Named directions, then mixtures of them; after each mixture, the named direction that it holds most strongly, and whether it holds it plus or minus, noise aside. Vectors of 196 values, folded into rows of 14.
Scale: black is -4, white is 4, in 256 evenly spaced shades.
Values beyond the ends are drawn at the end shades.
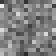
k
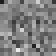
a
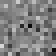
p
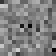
p, plus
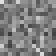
p, plus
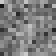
k, minus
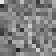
a, minus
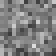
a, minus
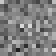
a, minus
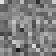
a, minus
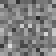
p, minus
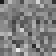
a, plus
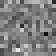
a, plus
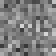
p, minus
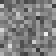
k, plus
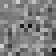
p, plus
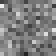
k, plus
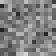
k, minus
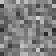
k, minus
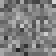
a, minus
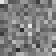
a, minus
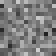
k, minus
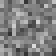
a, minus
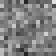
k, plus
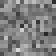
a, plus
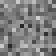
p, plus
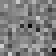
p, plus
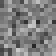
a, plus
